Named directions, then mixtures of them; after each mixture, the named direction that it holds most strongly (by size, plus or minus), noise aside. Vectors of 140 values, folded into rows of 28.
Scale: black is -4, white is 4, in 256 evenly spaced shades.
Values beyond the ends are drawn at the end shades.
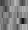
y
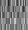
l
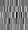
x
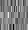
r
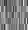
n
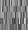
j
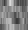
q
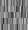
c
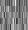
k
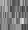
y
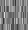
k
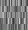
j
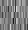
k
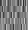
l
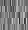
j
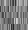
k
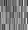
n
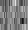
y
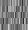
c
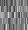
n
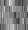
q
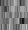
y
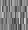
j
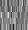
r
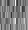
l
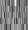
k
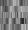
y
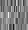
r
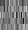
x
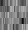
y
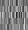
x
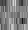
y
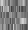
y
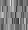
j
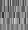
j
